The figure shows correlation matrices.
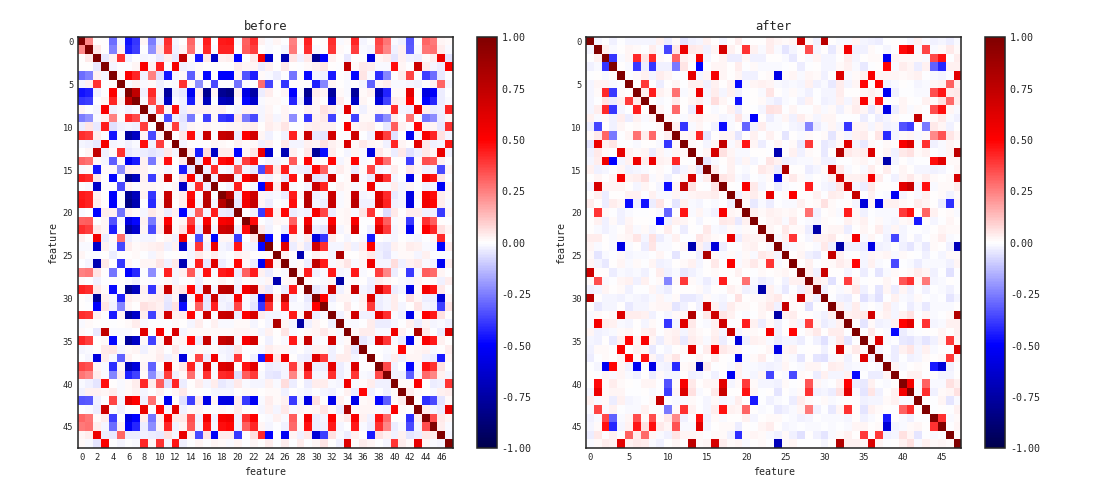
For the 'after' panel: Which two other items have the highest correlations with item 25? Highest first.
15, 31
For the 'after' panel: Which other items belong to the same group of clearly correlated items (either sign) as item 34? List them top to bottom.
18, 23, 26, 39
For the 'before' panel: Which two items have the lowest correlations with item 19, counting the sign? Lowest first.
6, 7
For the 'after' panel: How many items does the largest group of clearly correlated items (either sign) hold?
10
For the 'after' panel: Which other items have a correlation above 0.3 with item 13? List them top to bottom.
4, 16, 32, 36, 47
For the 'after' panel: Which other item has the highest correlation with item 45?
14
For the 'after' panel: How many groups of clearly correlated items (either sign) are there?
9
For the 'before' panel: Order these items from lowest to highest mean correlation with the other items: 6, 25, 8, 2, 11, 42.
6, 42, 2, 25, 8, 11
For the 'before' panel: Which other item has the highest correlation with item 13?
2
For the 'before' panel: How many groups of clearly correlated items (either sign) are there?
5
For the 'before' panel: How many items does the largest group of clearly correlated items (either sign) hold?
22
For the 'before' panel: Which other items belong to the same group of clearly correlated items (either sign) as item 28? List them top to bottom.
25, 33
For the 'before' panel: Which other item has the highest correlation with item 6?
7
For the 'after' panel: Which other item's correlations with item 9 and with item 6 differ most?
42
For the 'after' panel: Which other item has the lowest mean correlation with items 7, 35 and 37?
19
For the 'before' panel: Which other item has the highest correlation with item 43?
34
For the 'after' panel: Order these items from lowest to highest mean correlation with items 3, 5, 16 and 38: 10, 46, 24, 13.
24, 10, 46, 13
